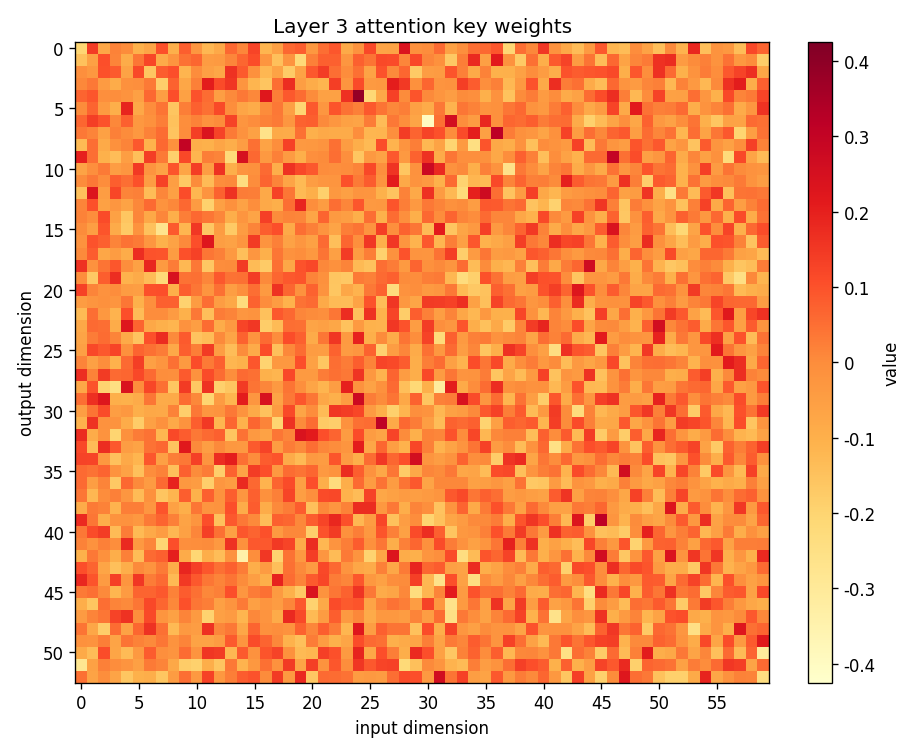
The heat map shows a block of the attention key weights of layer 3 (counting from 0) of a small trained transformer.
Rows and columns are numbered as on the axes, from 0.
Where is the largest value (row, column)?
4, 24
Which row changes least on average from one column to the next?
49
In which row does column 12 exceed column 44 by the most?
45
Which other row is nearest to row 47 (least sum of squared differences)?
13
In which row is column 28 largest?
0
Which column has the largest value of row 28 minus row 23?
23
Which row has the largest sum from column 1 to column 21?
44
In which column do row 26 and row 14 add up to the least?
47
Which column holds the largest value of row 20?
43
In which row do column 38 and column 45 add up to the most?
39
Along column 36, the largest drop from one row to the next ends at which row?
8
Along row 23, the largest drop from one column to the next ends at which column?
16
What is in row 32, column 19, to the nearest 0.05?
0.25
